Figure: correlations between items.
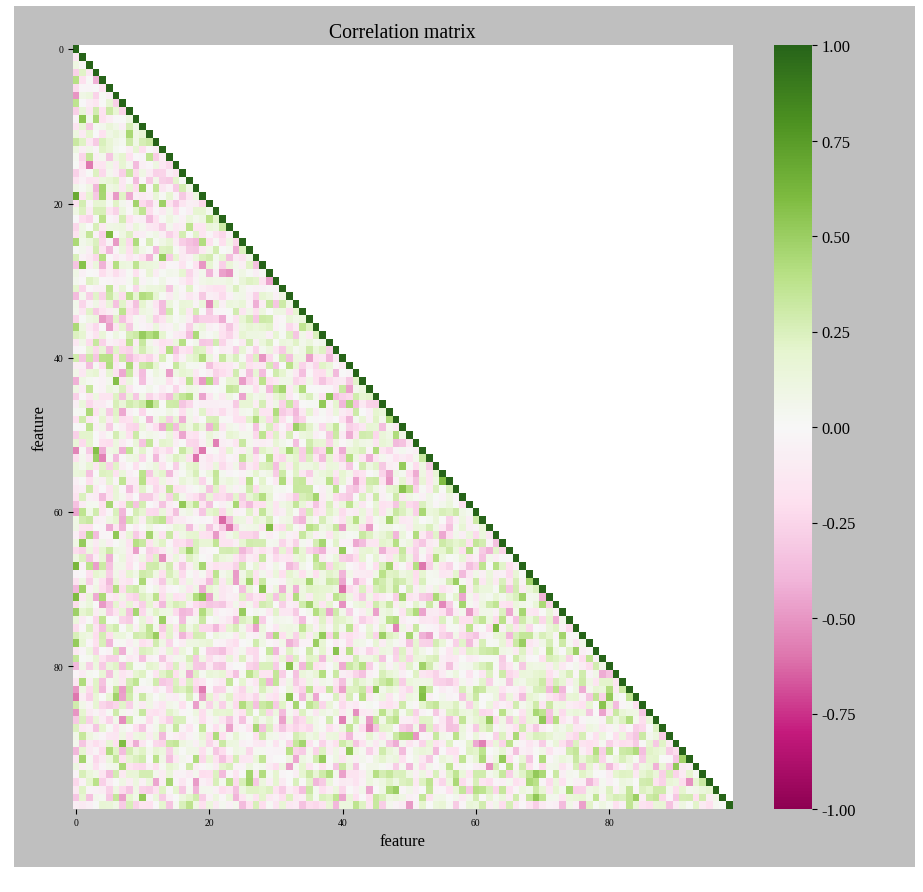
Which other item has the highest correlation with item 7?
90
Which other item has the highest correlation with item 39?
78
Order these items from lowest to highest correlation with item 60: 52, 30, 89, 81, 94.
30, 81, 89, 94, 52
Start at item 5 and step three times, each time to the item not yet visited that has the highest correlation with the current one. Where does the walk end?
16
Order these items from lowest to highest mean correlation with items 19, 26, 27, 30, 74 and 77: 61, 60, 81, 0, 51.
60, 51, 61, 81, 0
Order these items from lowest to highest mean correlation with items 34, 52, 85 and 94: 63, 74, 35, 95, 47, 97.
74, 47, 63, 97, 95, 35
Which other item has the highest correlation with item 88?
27
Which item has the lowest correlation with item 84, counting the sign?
0
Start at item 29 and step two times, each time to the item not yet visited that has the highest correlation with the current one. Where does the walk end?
87
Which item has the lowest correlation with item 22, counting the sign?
61
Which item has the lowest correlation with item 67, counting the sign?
52
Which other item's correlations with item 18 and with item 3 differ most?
53
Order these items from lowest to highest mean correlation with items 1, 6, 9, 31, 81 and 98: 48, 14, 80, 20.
14, 80, 48, 20
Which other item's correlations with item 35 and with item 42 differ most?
69
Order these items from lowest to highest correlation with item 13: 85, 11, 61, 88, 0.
85, 11, 0, 88, 61
